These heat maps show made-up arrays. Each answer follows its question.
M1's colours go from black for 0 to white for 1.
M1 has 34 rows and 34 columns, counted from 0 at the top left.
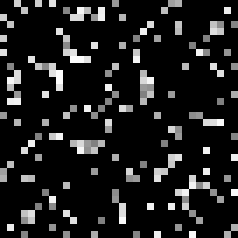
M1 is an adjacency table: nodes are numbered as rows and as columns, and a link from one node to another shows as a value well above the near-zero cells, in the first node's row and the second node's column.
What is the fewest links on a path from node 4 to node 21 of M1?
3
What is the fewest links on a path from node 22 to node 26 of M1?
3
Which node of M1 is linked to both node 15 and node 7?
node 10
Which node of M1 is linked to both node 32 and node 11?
node 1
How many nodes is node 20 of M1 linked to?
7
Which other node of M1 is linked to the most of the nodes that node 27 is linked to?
node 9
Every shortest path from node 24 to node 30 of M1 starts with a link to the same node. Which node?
node 29
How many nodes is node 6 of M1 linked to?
4
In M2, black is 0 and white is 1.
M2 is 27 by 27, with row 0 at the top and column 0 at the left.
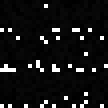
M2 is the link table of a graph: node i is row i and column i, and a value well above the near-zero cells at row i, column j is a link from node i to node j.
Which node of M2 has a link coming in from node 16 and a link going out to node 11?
node 1
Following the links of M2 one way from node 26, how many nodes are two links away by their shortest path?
2
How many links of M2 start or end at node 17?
11
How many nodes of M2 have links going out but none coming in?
2
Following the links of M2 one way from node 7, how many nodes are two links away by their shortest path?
1
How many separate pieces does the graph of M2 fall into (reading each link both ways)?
4
